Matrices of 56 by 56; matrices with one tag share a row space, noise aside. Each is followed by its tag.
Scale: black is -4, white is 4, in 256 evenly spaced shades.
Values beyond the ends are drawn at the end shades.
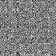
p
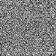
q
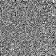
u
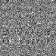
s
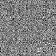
u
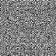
p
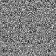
s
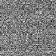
q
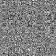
s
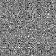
s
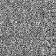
u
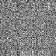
p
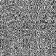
u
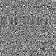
u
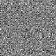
q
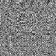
p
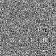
u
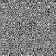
s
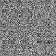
s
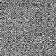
q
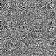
q
